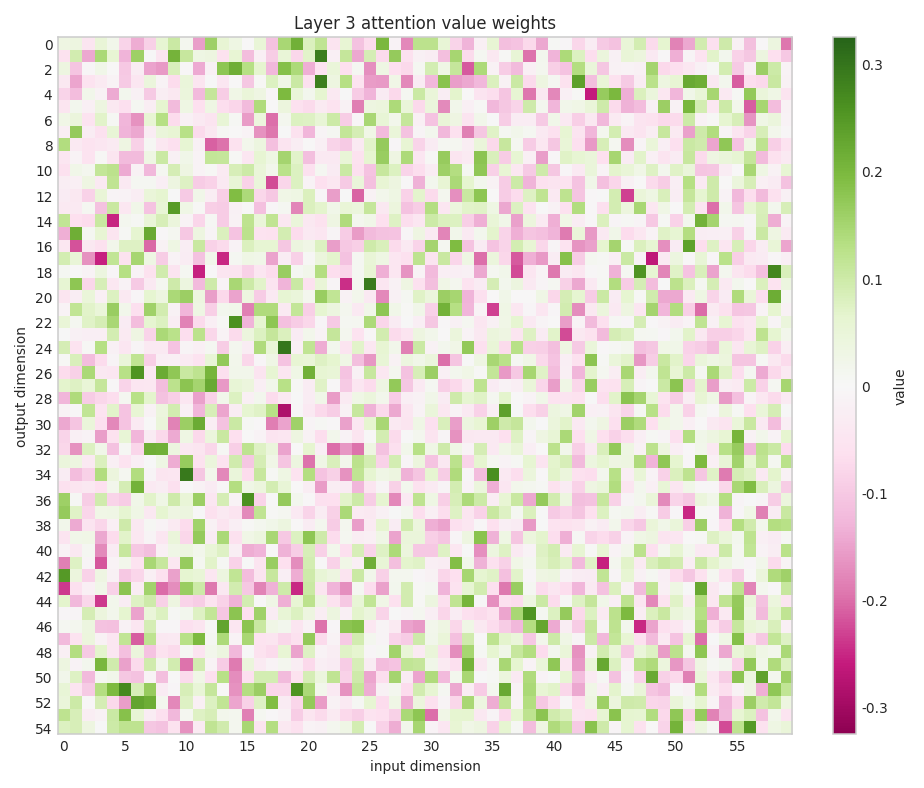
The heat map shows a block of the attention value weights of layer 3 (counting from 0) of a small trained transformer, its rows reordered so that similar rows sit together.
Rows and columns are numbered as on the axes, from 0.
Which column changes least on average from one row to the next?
2
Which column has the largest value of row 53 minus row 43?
0
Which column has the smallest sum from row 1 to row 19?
40
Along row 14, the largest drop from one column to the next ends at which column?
4
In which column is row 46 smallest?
47
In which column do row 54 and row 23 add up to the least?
54
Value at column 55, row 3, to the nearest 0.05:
-0.2
